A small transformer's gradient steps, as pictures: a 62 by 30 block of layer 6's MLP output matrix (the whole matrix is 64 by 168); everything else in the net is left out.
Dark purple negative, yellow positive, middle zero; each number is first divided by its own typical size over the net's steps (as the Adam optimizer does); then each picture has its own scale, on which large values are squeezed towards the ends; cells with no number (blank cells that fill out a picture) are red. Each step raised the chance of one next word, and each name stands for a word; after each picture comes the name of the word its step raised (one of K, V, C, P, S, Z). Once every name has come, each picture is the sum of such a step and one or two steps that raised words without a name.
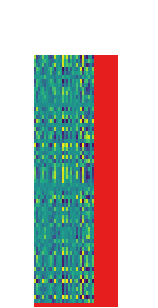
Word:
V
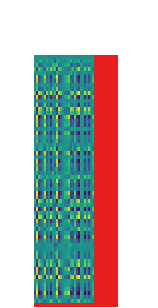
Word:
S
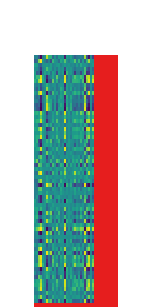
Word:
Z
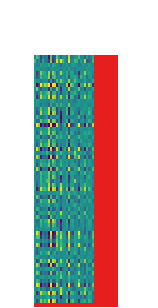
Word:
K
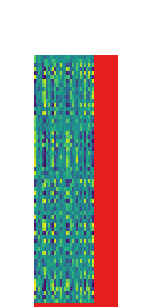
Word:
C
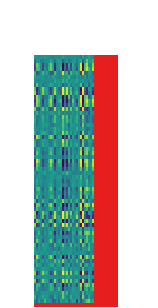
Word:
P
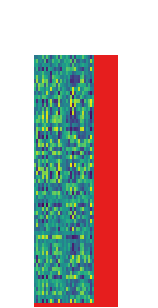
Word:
S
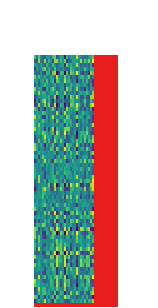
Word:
Z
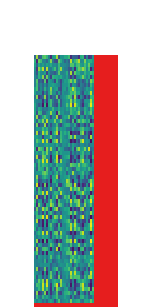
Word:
C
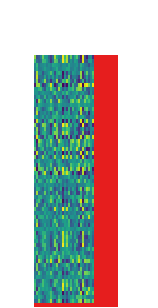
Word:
K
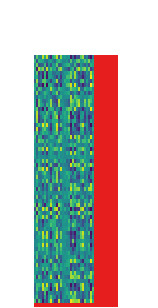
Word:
K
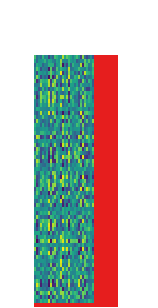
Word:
C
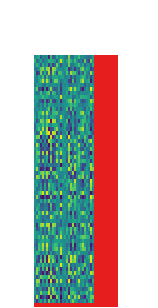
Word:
V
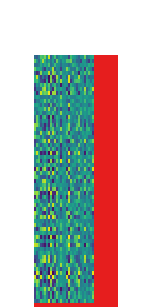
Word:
S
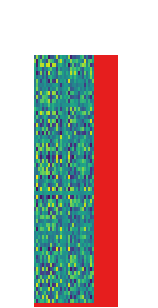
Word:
V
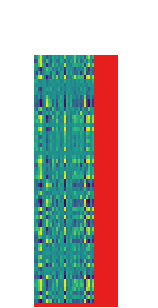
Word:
C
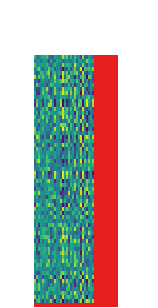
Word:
C
